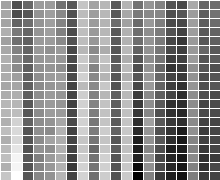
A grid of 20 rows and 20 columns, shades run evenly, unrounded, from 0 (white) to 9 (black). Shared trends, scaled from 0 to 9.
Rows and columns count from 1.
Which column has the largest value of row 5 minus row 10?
2
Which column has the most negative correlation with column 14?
1
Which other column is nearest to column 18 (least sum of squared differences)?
4
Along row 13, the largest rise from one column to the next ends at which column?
13
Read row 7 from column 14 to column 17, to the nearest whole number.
4 5 7 7
